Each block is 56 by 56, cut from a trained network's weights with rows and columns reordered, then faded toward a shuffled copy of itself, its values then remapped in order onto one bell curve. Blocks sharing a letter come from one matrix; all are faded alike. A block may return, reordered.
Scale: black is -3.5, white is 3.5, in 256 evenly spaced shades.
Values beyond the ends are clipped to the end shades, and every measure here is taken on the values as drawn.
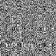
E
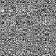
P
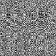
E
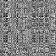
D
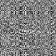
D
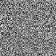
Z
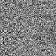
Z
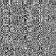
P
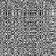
D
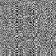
D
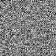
Z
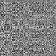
P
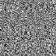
Z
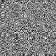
Z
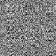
E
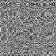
P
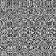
P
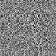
E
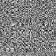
E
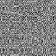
P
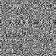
P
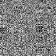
E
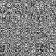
E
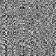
P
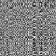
D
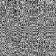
D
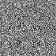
Z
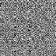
E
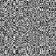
P
